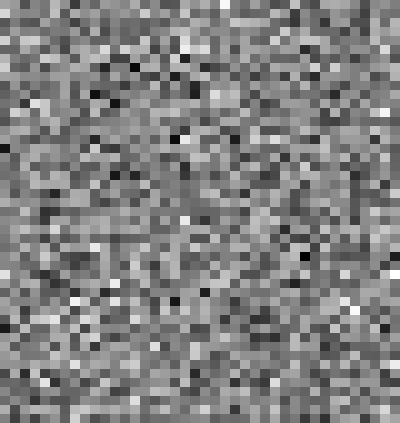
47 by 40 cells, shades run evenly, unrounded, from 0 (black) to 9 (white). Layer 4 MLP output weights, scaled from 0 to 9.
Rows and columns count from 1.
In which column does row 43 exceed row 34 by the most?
5
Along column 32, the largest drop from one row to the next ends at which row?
9
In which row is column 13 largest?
6
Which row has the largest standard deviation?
16
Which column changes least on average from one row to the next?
37
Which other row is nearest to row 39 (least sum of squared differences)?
14
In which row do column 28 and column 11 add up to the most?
43
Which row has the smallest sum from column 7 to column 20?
20
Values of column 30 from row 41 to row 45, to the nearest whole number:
7 6 5 4 5
